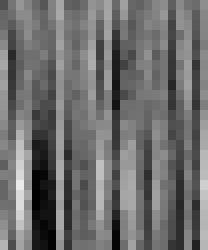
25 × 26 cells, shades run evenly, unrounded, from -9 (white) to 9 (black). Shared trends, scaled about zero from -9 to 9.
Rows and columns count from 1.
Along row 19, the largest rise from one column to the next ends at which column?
5
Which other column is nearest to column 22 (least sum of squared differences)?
25
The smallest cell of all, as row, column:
19, 3
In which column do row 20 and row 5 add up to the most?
15
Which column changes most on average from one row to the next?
16
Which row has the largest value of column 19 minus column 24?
18
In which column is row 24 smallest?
26
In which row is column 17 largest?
6
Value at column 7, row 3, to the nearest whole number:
1
